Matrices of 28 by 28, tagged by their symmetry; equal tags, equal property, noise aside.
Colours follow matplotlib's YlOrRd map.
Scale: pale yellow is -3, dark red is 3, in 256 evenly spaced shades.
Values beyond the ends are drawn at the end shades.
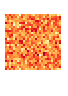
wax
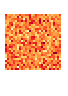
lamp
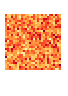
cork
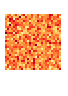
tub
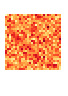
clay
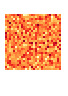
cork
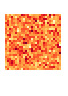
clay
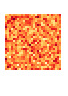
clay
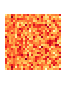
wax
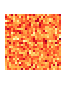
cork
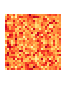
wax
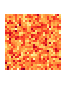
cork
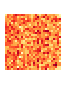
wax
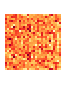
wax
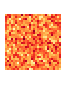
tub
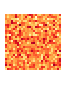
lamp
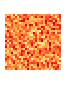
clay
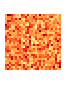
clay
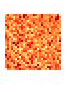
clay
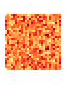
wax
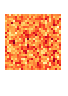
wax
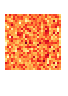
wax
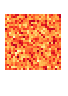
clay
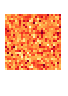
clay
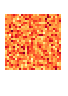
cork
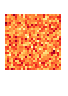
tub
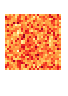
wax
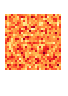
lamp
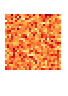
cork
